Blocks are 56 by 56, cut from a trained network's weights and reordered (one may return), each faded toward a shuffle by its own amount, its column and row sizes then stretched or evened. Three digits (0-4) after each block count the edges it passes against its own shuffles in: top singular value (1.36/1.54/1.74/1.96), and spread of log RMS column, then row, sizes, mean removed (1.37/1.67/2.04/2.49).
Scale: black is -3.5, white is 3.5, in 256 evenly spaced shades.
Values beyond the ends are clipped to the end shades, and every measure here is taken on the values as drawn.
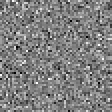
1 2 2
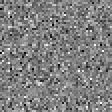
0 1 2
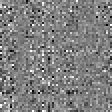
0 4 3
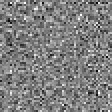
4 2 2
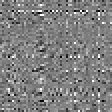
4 4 4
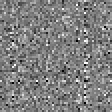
2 3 1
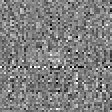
3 2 2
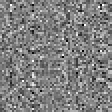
3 3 0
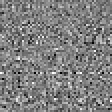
2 0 3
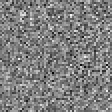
1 1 0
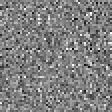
2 2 2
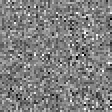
0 4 1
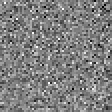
0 1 0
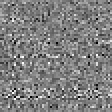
4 2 4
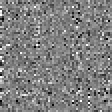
1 4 2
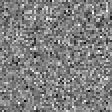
1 1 0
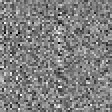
3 2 1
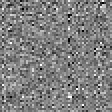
3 4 2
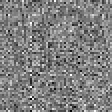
4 2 3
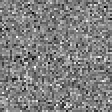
0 0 1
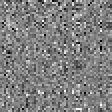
2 4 2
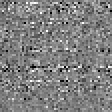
2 1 4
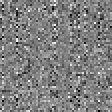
2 4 1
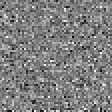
1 1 4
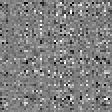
1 4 4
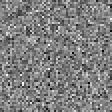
2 1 0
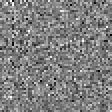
2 0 2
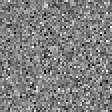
0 1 0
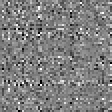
2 4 4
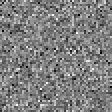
1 0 2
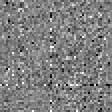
2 3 0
